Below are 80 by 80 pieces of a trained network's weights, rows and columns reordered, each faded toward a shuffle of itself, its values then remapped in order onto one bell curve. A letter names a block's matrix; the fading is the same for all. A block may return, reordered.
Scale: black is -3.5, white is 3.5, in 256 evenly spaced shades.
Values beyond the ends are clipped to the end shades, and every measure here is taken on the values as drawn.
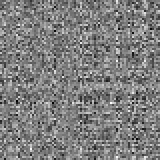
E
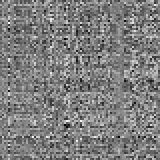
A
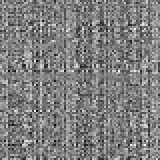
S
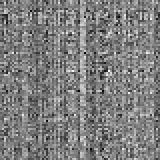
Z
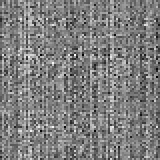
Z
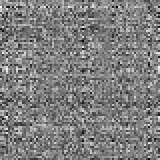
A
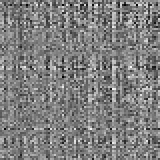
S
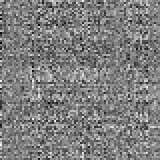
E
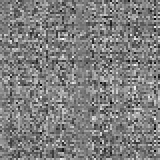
E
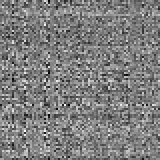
A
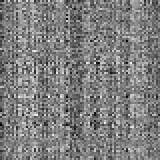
S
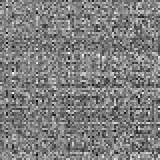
E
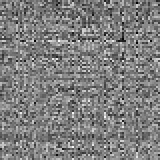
A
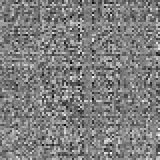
E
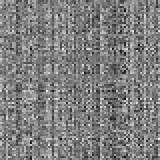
S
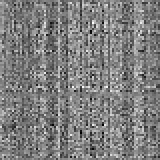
Z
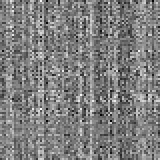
Z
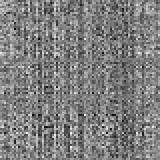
S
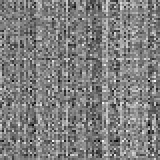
Z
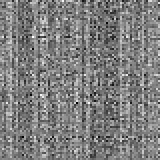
Z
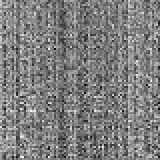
Z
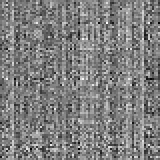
Z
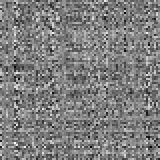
A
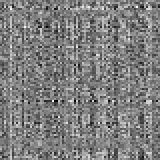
S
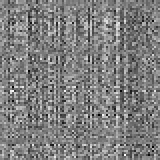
S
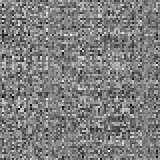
E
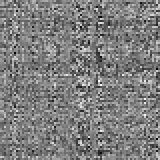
E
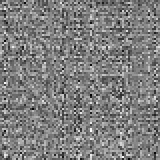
E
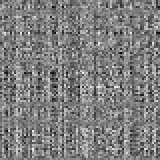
S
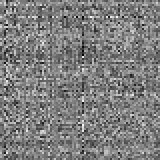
A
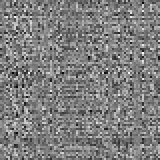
A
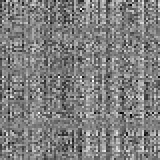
S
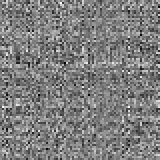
E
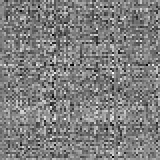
A
